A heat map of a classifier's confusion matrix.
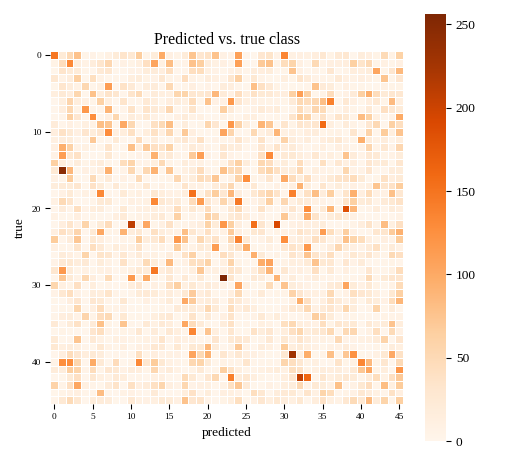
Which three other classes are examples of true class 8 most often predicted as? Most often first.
5, 45, 40
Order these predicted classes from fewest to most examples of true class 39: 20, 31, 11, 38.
11, 38, 20, 31
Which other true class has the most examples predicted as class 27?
9
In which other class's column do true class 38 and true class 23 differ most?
35
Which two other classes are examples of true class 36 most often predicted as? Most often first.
18, 20
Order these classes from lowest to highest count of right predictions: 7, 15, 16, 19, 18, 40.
16, 15, 7, 19, 40, 18
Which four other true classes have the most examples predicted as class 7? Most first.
10, 4, 15, 9
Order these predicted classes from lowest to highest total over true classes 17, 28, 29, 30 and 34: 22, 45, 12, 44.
44, 12, 45, 22
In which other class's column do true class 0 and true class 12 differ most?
30
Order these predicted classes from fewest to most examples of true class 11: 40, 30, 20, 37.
20, 37, 30, 40
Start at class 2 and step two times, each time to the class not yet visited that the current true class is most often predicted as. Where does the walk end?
32
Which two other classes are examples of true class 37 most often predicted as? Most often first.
3, 43
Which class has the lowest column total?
8
